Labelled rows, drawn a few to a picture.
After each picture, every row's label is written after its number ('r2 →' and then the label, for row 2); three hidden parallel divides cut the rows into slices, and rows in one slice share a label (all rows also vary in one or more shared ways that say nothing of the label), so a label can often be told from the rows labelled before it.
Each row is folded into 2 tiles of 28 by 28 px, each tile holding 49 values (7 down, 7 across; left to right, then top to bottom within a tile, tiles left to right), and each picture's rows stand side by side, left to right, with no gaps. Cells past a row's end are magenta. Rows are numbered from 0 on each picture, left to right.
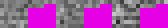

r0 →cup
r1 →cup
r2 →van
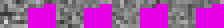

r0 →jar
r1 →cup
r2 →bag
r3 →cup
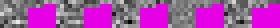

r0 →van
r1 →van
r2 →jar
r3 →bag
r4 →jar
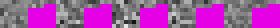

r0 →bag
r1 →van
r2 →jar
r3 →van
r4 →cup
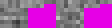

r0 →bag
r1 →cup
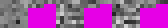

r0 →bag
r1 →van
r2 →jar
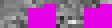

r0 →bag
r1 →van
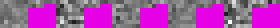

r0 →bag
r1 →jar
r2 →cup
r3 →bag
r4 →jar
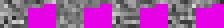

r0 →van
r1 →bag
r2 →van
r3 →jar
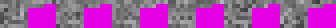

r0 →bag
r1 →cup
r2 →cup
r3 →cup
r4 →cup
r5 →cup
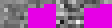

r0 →cup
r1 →van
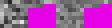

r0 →van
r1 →cup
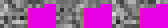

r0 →van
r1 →bag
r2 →van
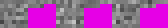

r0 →bag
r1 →cup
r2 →cup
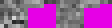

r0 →jar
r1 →bag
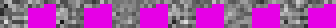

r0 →jar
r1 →van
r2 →cup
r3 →van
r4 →cup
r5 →van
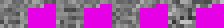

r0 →bag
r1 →cup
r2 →bag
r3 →van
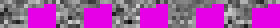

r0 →jar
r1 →van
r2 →jar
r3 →cup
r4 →van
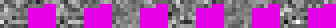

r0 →van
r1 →van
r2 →bag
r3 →jar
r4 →bag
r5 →van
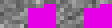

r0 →bag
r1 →cup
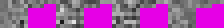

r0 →bag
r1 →van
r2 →van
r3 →cup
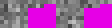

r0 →bag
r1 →cup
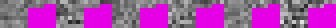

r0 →cup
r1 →jar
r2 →bag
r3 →van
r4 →bag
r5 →van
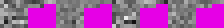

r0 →van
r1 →bag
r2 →jar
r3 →cup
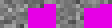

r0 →cup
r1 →bag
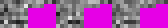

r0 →jar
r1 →jar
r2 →jar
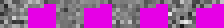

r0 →jar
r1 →bag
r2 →cup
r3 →van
